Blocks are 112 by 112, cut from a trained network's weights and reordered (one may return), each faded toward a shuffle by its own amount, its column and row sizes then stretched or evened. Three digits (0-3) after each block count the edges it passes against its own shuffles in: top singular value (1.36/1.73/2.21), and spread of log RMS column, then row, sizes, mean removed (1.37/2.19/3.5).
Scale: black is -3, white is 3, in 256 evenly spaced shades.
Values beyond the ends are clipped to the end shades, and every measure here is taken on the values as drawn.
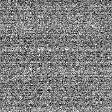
2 2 0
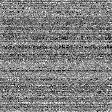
3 1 2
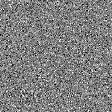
1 0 1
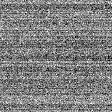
3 1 0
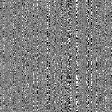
3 3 0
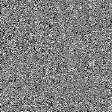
0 2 1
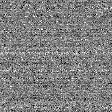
1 1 2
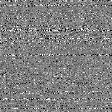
0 0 3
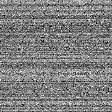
3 1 1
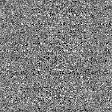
0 2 2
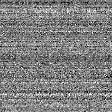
3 1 2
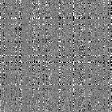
3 3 2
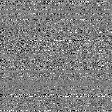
1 1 3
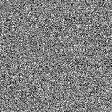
2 0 1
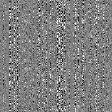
2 3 0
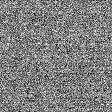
0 0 0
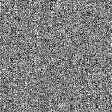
1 1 1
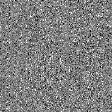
1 2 0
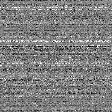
3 1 3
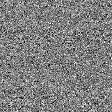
1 0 1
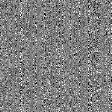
0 3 0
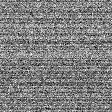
3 0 0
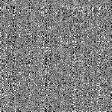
1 2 2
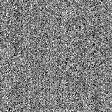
1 1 0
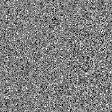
1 2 1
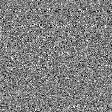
0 0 2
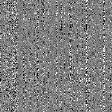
1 3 1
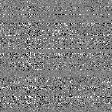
1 2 3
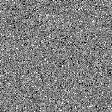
2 0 1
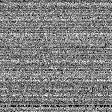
3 0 2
